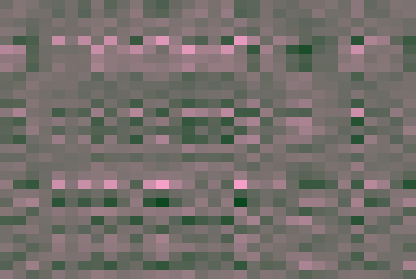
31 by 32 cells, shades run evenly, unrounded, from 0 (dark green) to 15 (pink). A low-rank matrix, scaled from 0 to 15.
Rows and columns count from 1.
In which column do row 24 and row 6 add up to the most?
15
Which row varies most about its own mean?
21
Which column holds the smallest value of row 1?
13
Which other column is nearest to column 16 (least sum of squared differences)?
2
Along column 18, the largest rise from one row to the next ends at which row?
6
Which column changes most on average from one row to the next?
28
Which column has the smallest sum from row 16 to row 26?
18
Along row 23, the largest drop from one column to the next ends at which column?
19
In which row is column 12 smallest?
23
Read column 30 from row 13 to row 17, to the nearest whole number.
5 7 6 7 7
